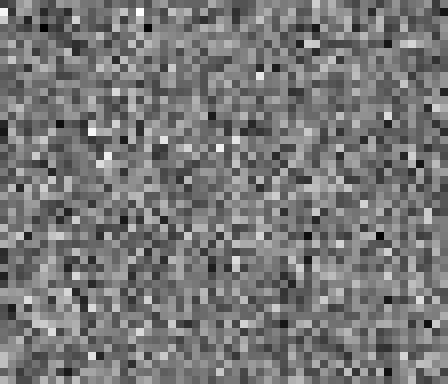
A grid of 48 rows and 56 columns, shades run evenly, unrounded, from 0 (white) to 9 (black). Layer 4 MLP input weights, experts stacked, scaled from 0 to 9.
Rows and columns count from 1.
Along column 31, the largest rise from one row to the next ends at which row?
42
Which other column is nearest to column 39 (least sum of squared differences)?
19
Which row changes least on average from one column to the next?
40
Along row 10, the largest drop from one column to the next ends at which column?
33
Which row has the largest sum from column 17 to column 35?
34
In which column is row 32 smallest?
49
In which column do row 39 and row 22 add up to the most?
2
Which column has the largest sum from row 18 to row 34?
51
